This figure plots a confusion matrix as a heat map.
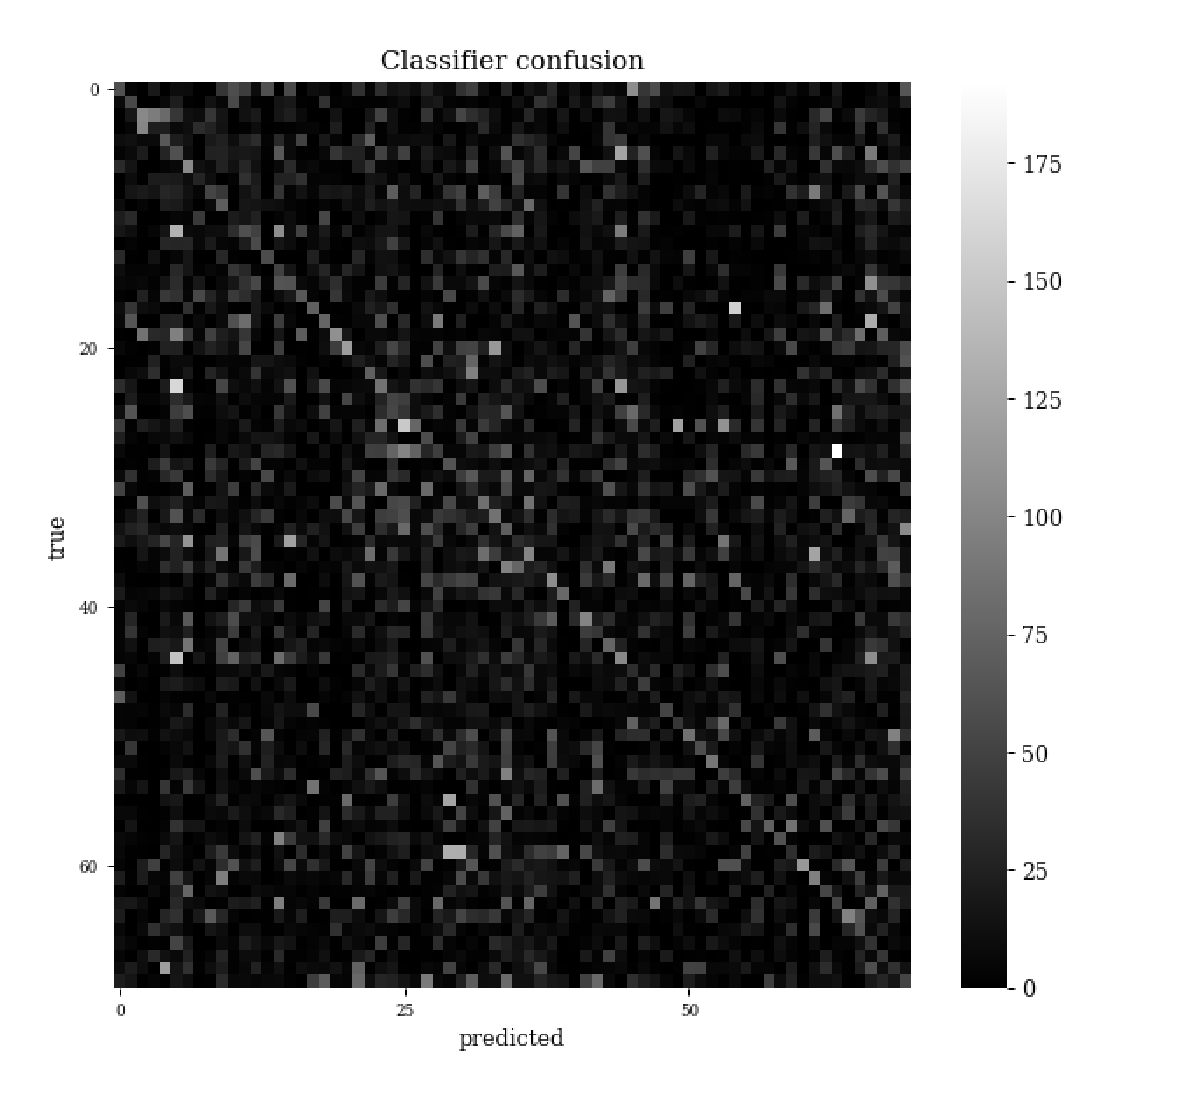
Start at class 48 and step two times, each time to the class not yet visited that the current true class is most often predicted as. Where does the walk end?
54
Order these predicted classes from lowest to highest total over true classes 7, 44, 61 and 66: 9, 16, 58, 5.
16, 58, 9, 5
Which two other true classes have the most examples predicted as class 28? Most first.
18, 63
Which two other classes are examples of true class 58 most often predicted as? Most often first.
14, 15
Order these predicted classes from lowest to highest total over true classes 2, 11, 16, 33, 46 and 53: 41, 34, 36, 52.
41, 52, 36, 34
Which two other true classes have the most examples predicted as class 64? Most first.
33, 60
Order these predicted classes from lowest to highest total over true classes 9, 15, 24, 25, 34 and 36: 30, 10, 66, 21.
10, 21, 30, 66
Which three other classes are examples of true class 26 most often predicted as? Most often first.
25, 49, 53
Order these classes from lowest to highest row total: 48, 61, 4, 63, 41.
48, 4, 61, 41, 63
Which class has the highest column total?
5
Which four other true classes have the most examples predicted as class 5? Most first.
23, 44, 11, 19
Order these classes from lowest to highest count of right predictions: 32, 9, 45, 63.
45, 63, 9, 32
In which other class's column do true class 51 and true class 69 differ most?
27
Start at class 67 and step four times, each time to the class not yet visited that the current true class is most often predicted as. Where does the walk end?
38
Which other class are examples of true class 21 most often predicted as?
31
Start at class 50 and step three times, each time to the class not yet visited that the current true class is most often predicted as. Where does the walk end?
22
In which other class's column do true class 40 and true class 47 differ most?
0
